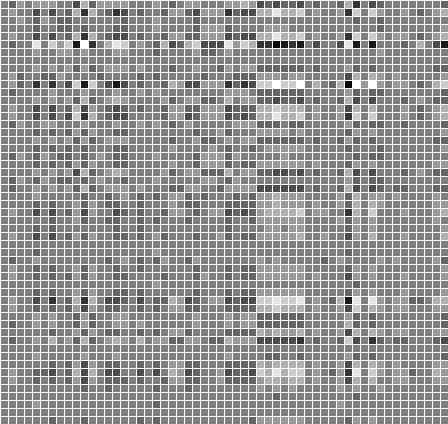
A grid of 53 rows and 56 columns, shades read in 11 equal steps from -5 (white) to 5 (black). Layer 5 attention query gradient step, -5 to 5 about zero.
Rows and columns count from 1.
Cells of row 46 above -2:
49
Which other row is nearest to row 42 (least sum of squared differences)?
46
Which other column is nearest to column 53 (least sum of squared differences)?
21
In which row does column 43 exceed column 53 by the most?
6
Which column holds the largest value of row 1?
45
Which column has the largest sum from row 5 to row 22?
44
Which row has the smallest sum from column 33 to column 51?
11
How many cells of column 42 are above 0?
3
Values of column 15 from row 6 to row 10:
-4 -1 0 -1 0
